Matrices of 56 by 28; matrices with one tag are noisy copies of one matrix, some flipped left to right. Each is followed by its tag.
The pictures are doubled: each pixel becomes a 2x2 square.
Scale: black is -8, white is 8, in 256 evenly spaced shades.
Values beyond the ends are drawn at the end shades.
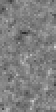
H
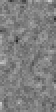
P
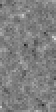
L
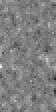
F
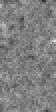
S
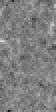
S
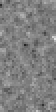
L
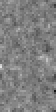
F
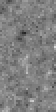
H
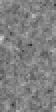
L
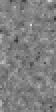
P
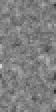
F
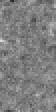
S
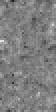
S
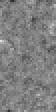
S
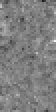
S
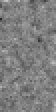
P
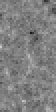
H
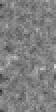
F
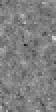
L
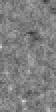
H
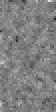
P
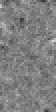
S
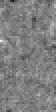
S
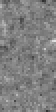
S
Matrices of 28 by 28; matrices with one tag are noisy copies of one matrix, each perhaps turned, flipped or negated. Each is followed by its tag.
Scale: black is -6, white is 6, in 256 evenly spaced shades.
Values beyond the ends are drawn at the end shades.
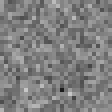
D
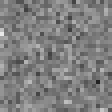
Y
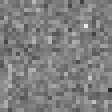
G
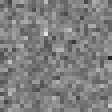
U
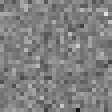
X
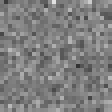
U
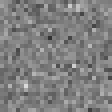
G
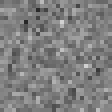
D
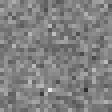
D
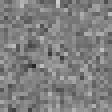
U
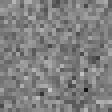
D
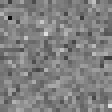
U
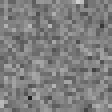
Y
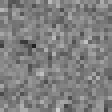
U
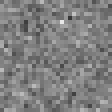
D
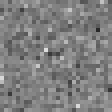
Y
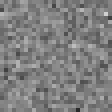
X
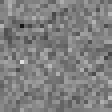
D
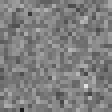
G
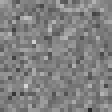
G
